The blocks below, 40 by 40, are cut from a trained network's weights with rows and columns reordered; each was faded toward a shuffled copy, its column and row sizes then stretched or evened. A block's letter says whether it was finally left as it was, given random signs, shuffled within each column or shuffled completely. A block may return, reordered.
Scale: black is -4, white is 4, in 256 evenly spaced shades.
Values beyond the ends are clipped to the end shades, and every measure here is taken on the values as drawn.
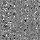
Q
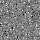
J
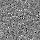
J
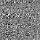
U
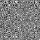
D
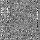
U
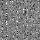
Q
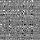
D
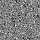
J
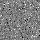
J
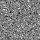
J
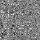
U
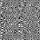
D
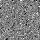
J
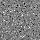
J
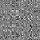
D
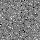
J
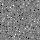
J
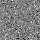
J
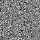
Q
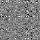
D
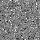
J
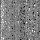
Q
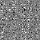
U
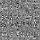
U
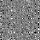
D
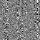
Q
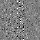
Q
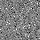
J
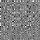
D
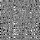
D
